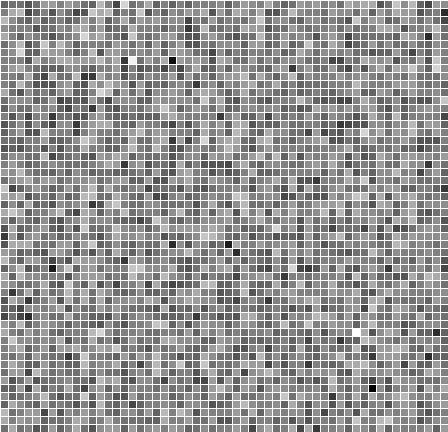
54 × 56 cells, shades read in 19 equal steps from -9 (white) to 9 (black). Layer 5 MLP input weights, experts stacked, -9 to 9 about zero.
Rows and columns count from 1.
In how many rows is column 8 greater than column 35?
26
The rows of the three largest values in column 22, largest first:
8, 31, 18
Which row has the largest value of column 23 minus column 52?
9
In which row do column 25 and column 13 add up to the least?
12
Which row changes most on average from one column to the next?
34
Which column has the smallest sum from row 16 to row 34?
11
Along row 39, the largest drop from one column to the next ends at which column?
47
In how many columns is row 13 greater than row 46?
29
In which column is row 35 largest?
36
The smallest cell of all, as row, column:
42, 45
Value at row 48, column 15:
-3
